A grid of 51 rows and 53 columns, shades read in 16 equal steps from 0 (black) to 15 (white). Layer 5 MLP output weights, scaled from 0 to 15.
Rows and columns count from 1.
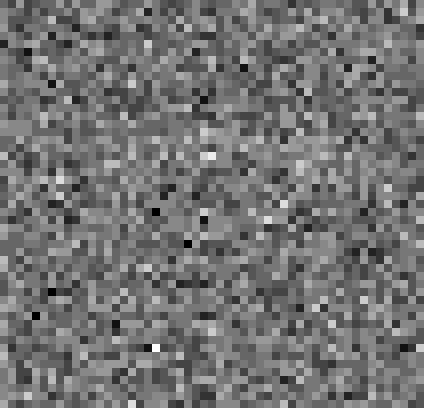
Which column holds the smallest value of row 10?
47
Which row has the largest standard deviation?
44
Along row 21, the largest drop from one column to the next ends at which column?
21
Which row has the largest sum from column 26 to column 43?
18
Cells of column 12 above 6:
33
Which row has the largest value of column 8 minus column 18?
25
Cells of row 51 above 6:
27
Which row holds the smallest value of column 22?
24
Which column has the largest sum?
1
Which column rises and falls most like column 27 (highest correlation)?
26
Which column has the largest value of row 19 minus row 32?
45
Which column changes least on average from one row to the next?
29
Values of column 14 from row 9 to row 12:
8 10 8 3
